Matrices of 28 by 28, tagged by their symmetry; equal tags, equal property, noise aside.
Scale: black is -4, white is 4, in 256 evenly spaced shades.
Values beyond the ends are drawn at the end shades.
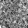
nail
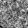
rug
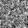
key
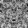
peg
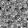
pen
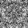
peg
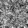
key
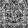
peg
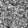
nail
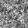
rug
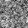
rug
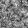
rug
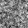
nail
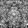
peg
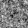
rug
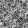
pen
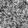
rug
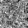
nail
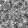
pen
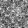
rug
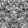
peg
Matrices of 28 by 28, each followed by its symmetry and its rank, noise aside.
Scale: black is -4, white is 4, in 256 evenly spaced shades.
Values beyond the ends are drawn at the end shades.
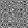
no symmetry, rank four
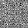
no symmetry, rank five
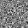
antisymmetric, rank six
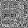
no symmetry, rank five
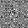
no symmetry, rank five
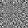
antisymmetric, rank four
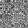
no symmetry, rank six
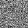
no symmetry, rank six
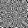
antisymmetric, rank six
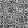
no symmetry, rank five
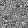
symmetric, rank six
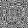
antisymmetric, rank six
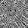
symmetric, rank six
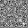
symmetric, rank six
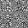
no symmetry, rank six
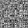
antisymmetric, rank four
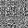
symmetric, rank six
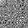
symmetric, rank six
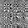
antisymmetric, rank four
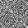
symmetric, rank five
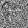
symmetric, rank six
